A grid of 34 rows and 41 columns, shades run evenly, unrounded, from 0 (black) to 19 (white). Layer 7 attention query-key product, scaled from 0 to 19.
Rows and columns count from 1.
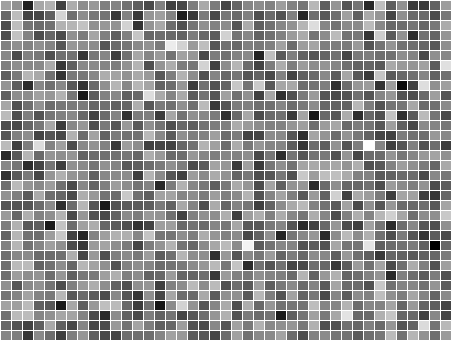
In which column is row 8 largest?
35
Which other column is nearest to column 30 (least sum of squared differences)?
7
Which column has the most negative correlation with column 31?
39
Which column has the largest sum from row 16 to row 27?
20
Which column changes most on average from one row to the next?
6
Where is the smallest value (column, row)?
40, 25
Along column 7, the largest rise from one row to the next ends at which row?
26
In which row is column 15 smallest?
31
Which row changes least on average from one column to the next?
5
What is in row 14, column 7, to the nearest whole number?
13
